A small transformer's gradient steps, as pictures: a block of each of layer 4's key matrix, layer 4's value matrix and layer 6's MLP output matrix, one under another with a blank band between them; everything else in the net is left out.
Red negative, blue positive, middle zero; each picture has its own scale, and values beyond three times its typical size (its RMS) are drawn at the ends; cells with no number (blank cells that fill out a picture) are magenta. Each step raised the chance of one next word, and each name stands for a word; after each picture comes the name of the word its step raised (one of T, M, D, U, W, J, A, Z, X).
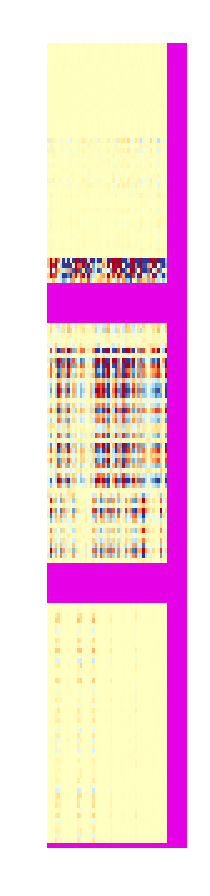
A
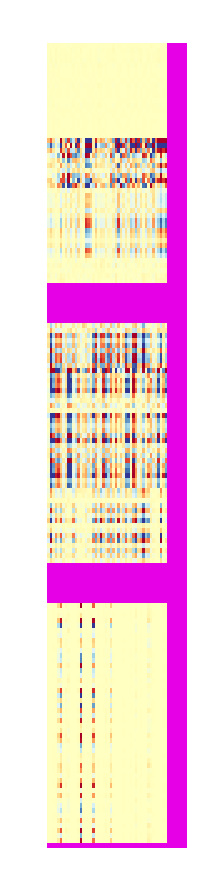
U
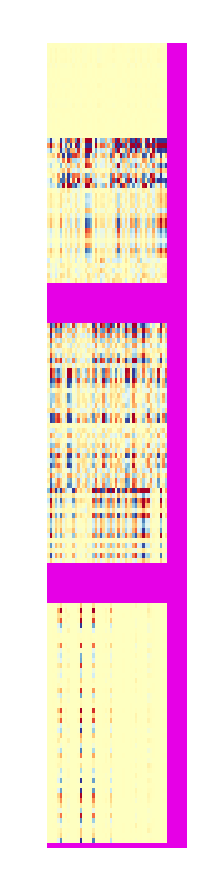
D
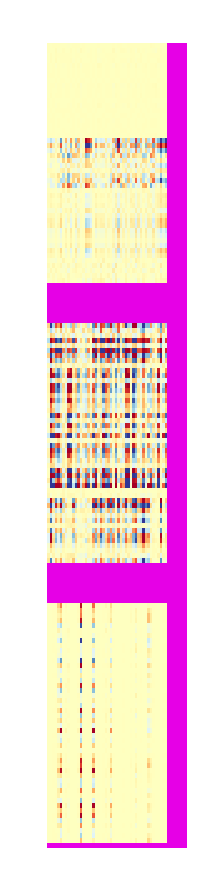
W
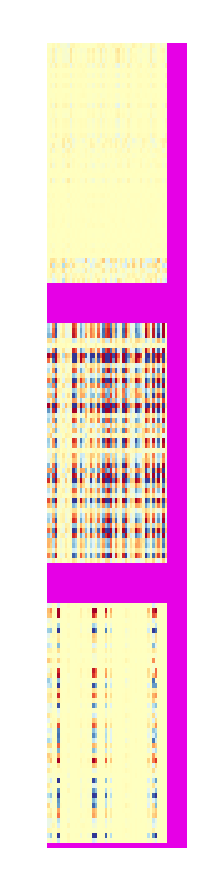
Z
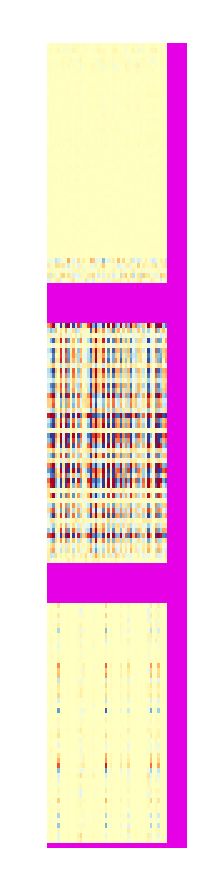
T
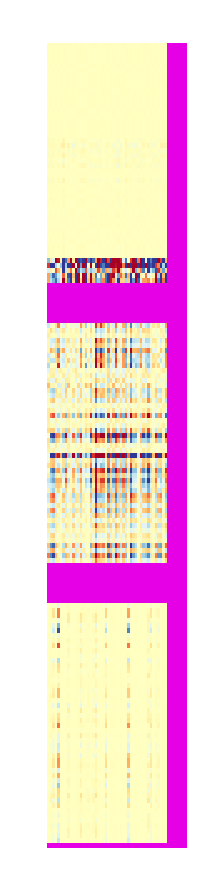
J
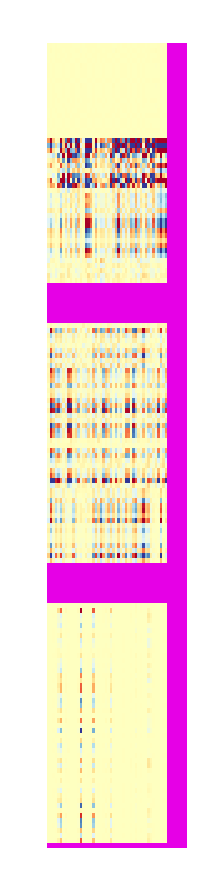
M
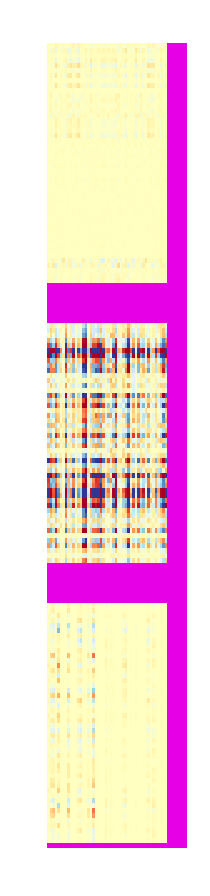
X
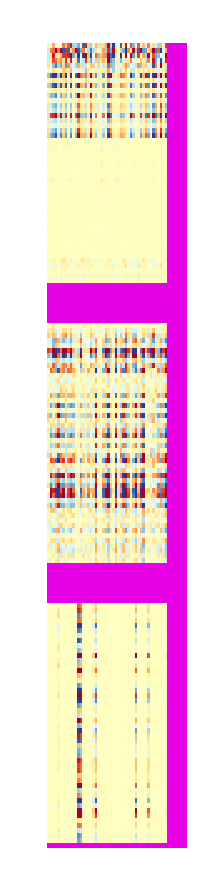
X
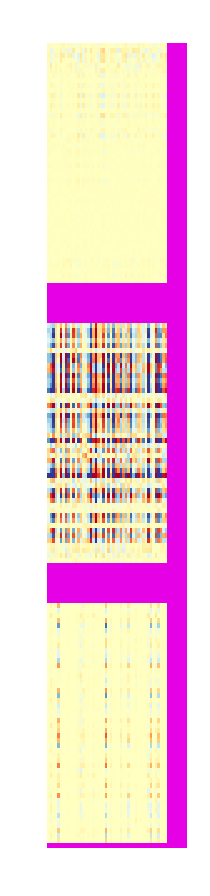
U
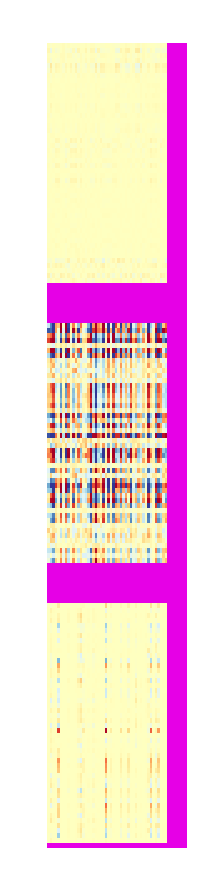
W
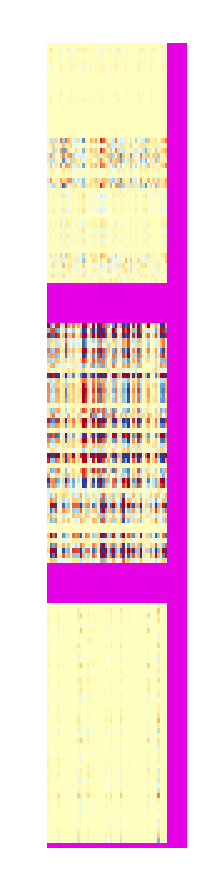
D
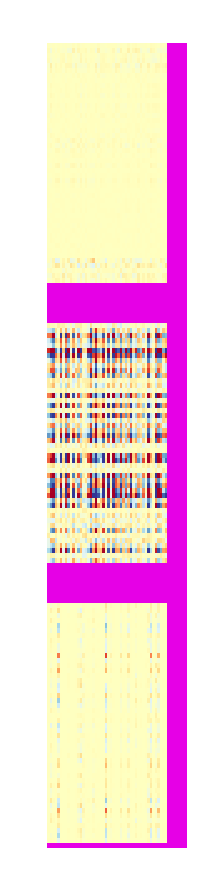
X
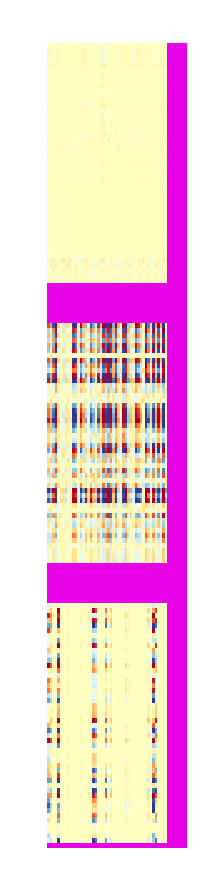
D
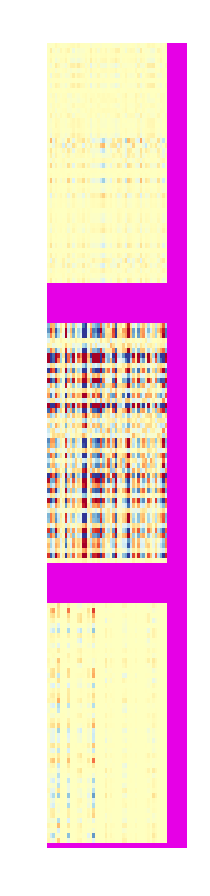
Z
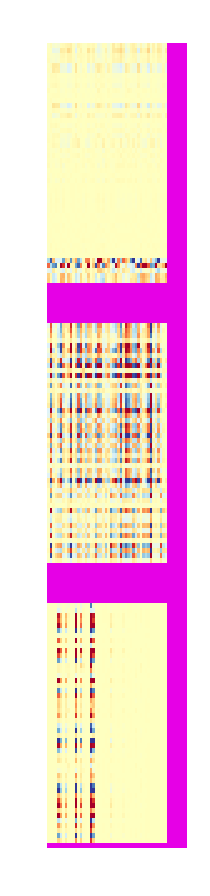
A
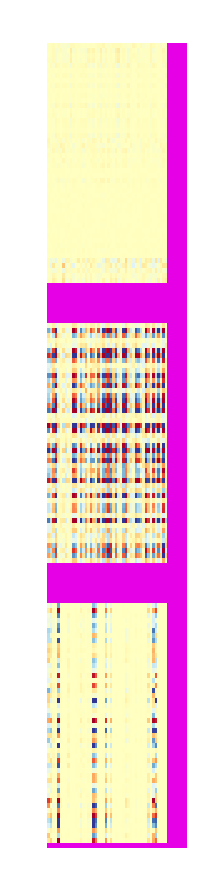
M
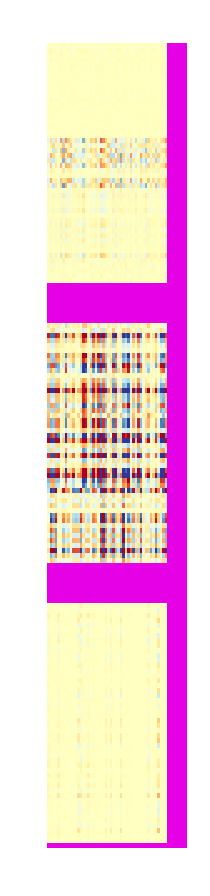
U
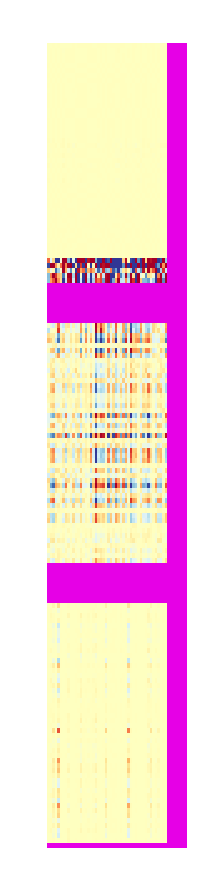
W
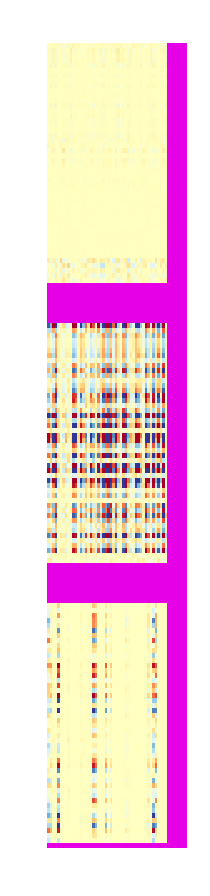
T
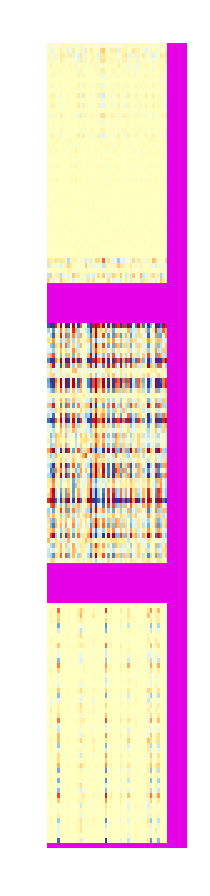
D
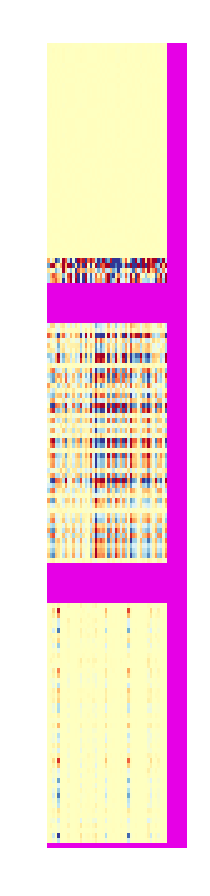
Z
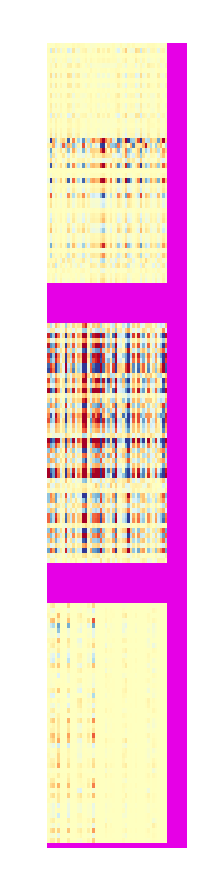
U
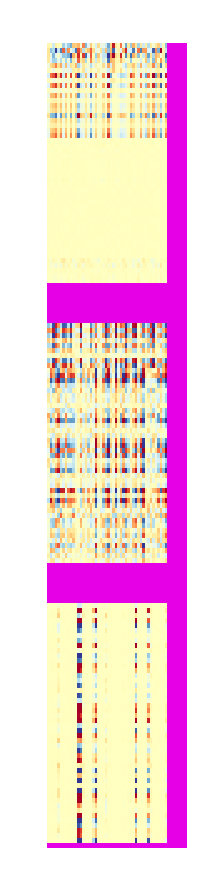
D
